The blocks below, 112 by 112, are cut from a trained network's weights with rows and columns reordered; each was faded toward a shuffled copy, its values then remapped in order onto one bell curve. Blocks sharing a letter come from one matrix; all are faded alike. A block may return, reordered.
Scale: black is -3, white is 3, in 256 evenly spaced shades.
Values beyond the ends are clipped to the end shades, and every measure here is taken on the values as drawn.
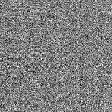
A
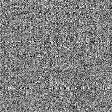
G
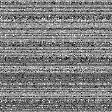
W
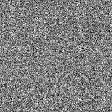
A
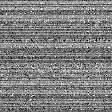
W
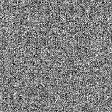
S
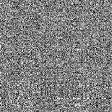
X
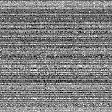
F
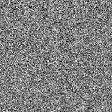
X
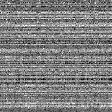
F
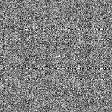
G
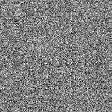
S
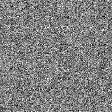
X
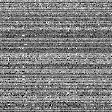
W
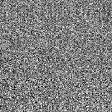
X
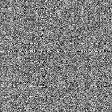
G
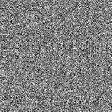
X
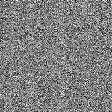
A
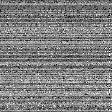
W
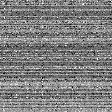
W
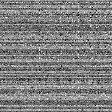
W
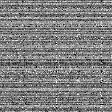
W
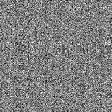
A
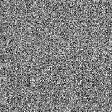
A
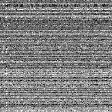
F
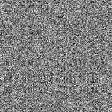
A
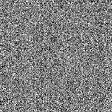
G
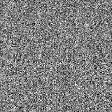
G
